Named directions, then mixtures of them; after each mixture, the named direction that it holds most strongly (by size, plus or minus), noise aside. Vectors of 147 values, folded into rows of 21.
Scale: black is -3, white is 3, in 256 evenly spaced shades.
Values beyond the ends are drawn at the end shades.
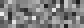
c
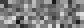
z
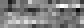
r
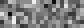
c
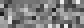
c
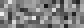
c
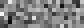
c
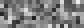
c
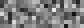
c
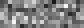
c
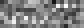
c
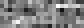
r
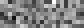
z
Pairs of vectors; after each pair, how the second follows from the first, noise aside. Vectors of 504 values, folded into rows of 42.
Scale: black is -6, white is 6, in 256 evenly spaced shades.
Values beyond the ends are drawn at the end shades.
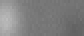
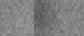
wrapped around, negated, shrunk.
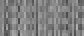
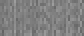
wrapped around, negated, shrunk.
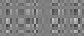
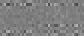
reversed, negated, partly zeroed.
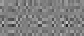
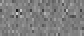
reversed, partly zeroed.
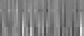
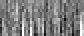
scaled up.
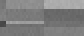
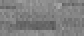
wrapped around, negated, shrunk.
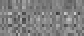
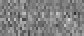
sign-scrambled.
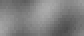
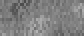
reversed, partly zeroed.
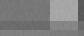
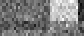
scaled up.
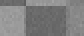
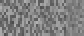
sign-scrambled.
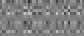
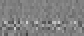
reversed, partly zeroed.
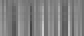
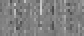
reversed, partly zeroed.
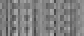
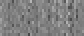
reversed, partly zeroed.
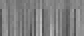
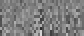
sign-scrambled.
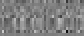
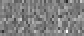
sign-scrambled.
